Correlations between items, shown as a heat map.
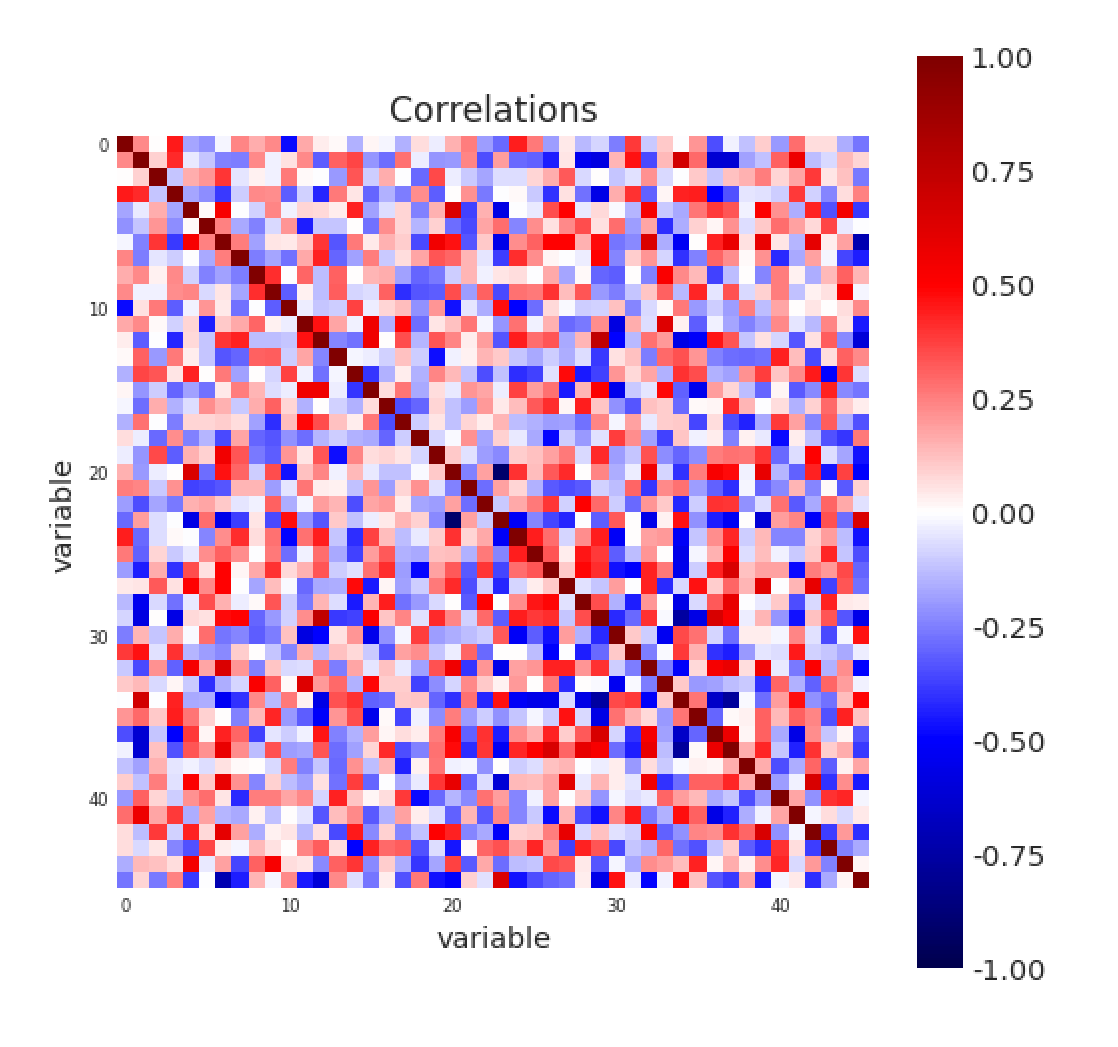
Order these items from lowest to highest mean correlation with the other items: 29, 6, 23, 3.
23, 3, 29, 6
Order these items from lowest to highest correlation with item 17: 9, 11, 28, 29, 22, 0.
9, 28, 0, 22, 29, 11
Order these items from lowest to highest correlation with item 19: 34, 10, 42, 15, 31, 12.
34, 31, 15, 10, 12, 42
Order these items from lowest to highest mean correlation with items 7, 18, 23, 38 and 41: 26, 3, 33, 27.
26, 33, 27, 3
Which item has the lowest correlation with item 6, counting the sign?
45
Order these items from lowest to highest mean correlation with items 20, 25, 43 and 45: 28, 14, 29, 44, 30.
14, 30, 44, 29, 28
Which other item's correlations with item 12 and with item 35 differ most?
29
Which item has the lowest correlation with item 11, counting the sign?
30
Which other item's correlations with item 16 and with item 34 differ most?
37
